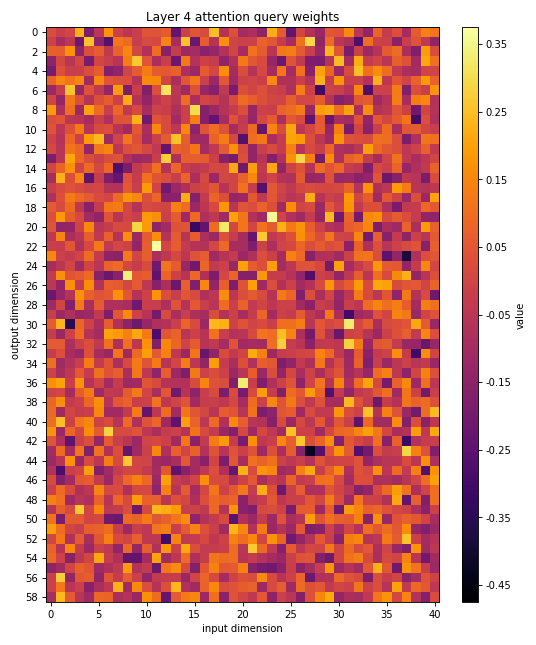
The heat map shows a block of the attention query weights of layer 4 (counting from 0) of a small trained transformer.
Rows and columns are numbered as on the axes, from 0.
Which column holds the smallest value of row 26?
13
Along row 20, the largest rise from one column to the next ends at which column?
17
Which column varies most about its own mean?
37
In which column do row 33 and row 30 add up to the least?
2
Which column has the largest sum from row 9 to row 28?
25
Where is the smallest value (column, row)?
27, 43
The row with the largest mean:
5
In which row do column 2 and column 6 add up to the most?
41
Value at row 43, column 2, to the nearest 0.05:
-0.1
